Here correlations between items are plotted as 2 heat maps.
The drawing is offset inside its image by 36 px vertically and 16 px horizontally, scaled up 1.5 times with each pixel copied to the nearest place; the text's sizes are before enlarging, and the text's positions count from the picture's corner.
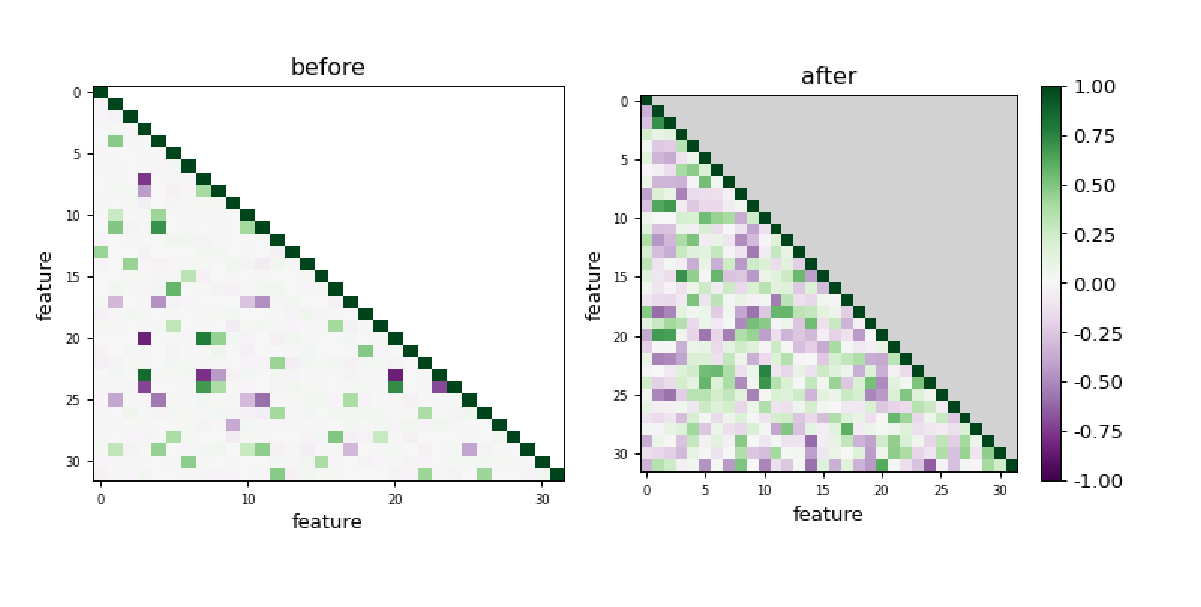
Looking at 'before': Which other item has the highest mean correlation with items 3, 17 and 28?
23
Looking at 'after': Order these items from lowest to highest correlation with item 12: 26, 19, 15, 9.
9, 26, 19, 15
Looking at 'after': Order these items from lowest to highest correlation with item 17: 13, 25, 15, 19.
19, 13, 15, 25
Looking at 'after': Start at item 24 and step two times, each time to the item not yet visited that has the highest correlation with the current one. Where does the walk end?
23
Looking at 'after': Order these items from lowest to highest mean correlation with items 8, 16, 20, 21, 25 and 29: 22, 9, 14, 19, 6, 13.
14, 19, 13, 6, 9, 22
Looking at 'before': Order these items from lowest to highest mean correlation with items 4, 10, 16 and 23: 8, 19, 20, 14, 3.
20, 8, 14, 19, 3
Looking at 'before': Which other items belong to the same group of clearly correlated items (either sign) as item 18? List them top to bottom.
21
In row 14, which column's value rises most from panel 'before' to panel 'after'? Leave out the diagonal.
19
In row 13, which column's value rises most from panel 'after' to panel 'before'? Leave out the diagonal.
9
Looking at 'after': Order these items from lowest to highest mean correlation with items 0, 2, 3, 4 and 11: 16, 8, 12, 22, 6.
8, 22, 16, 6, 12
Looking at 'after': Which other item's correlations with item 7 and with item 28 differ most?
5
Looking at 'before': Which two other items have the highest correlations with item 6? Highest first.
30, 15
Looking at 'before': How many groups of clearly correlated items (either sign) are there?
9
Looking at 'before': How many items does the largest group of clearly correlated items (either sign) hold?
7
